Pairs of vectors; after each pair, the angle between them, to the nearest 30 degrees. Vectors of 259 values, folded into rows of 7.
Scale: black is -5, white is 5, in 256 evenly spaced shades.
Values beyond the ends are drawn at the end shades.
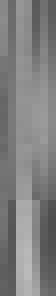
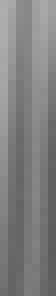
90 degrees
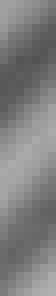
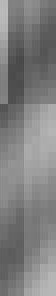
30 degrees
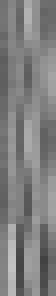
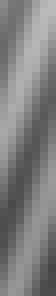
90 degrees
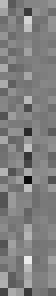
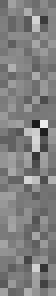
120 degrees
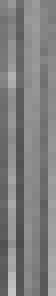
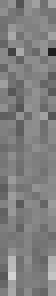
60 degrees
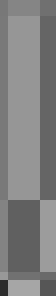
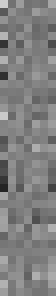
90 degrees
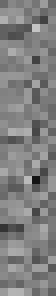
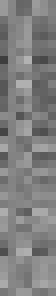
90 degrees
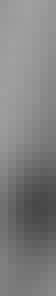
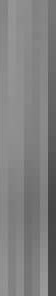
60 degrees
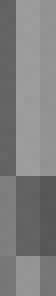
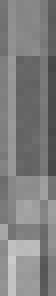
120 degrees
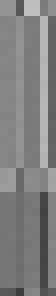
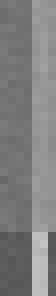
90 degrees
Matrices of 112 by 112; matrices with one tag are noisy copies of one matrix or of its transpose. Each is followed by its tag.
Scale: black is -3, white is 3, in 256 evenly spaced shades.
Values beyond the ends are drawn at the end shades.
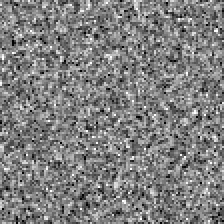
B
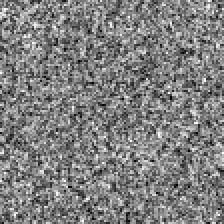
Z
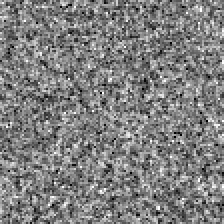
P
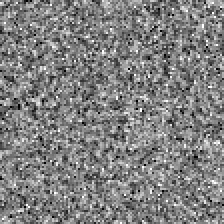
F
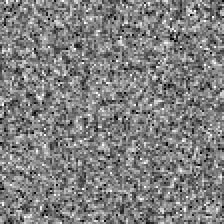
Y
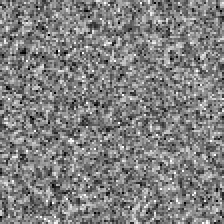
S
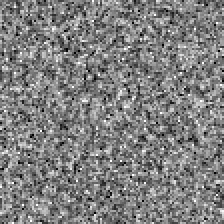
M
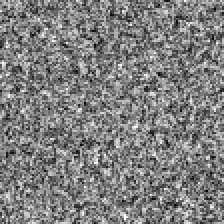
P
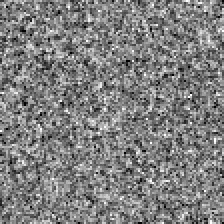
M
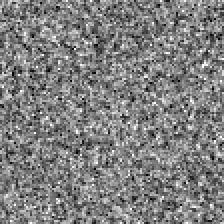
P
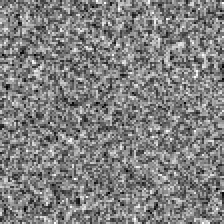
S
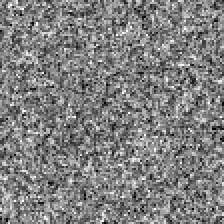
Z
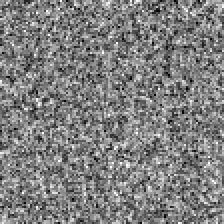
F
